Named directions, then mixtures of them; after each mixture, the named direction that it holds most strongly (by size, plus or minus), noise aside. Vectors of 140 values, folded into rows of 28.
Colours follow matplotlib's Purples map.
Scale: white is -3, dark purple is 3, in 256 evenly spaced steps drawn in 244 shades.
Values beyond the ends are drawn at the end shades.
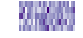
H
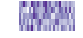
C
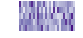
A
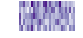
C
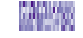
A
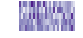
A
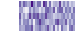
C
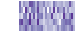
A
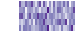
H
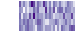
A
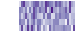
C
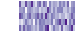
H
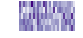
A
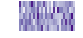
A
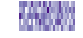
H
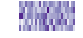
H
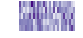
A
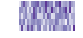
C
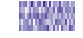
H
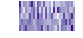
A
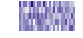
A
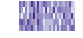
A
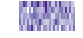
C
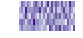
H
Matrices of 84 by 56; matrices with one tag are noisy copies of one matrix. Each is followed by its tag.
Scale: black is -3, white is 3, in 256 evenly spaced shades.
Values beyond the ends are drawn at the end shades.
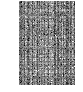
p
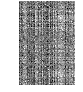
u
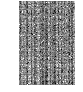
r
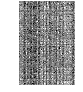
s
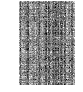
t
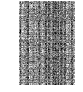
t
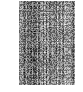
s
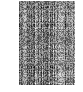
u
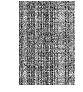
u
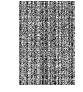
r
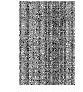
t
